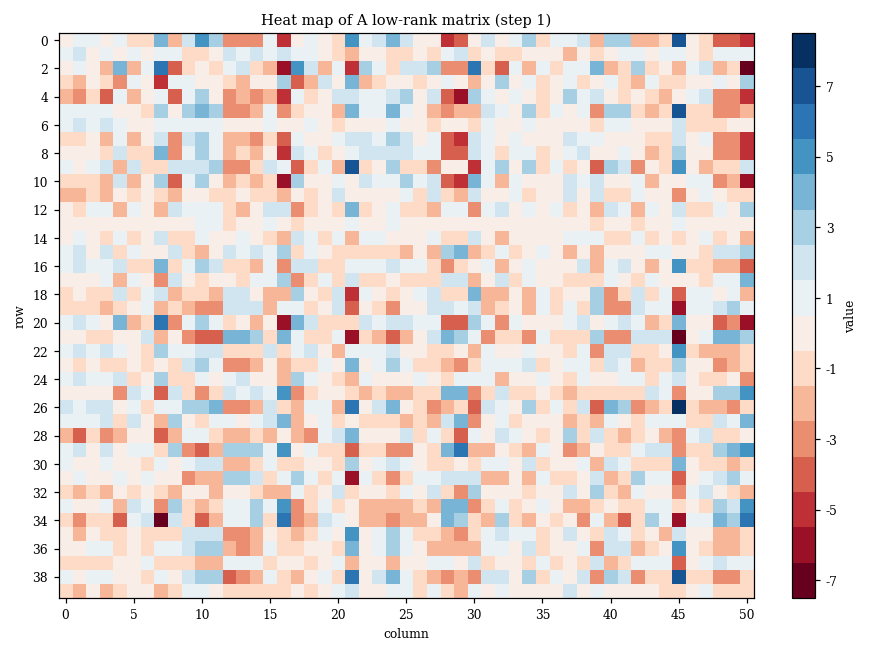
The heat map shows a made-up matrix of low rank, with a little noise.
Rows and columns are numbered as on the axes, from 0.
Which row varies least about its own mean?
13
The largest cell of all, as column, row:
45, 26
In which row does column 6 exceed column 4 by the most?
34
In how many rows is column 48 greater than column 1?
16
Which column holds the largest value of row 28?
21
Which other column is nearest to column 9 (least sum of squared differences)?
31
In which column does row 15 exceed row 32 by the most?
29
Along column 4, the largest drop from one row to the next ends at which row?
3
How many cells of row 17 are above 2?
2
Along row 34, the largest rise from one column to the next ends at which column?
8
